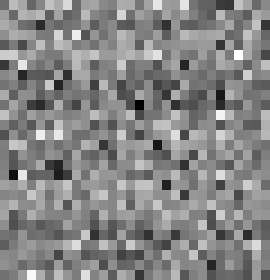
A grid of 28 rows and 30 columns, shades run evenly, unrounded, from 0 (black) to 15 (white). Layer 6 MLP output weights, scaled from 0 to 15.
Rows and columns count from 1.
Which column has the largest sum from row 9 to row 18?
20
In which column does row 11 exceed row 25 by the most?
19
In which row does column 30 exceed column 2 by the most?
18
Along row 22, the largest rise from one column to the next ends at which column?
25
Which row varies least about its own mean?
21
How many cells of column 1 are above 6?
24
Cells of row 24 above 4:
25
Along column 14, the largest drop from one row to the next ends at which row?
3
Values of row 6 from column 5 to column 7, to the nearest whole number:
8 7 7
